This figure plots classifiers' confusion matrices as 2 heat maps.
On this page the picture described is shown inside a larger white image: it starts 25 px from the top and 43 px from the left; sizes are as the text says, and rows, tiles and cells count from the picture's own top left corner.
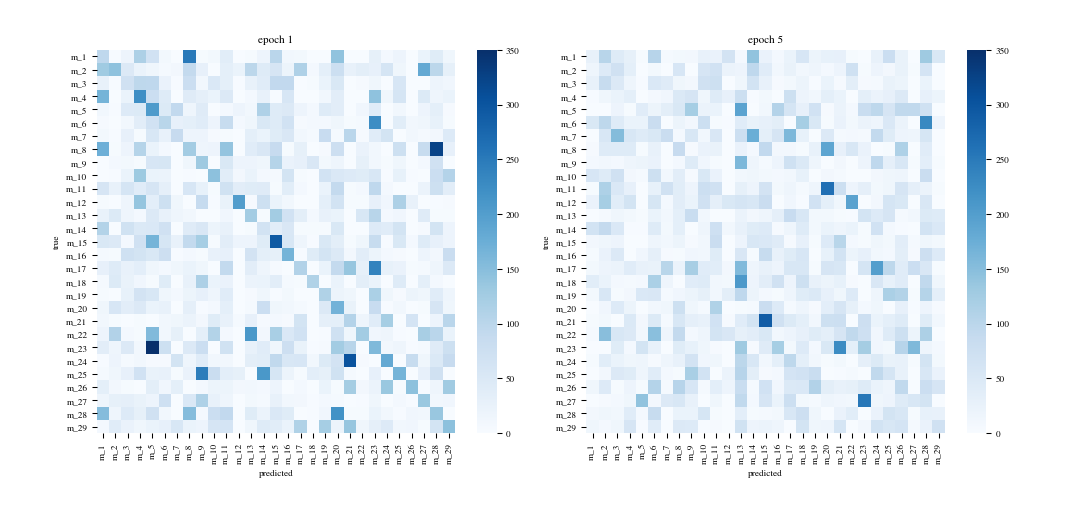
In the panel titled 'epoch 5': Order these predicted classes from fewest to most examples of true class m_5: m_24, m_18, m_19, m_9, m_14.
m_14, m_18, m_19, m_24, m_9
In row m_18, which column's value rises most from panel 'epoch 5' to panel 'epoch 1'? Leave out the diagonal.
m_9
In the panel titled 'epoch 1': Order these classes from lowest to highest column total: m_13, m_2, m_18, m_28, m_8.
m_18, m_2, m_13, m_8, m_28
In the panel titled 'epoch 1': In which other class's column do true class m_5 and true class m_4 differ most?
m_1
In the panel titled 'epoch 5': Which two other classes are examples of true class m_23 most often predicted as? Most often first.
m_21, m_27
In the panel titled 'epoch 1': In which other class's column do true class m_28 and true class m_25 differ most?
m_9
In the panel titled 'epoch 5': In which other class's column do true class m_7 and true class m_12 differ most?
m_22
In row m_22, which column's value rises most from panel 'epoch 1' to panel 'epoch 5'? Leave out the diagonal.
m_6
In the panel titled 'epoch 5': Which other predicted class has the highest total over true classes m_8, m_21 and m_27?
m_15
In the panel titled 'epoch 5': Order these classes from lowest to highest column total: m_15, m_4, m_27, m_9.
m_27, m_4, m_9, m_15
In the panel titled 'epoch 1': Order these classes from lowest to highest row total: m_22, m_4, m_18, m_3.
m_18, m_3, m_4, m_22
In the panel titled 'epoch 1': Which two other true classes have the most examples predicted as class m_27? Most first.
m_2, m_22
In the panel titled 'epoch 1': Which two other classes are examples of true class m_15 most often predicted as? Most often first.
m_5, m_9
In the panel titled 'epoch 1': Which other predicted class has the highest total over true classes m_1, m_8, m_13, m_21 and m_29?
m_28
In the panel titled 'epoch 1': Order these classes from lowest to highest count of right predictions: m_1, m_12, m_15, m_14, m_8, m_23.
m_14, m_1, m_8, m_23, m_12, m_15
